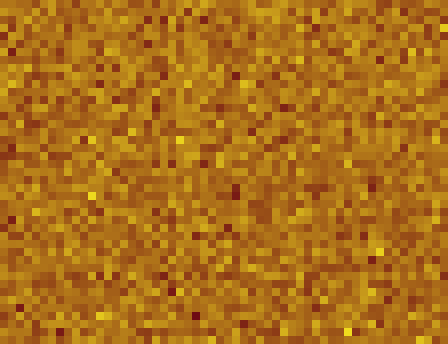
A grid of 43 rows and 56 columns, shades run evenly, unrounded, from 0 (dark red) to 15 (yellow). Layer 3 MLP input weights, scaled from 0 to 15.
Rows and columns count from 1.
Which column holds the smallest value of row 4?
40
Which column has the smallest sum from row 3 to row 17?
21
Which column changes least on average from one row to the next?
18
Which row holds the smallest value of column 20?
14
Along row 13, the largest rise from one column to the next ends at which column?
13
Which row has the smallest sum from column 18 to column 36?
42
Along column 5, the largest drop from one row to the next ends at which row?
28
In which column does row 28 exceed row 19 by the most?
26
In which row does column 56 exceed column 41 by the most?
4
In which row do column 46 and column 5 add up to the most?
27
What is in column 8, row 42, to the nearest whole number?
1
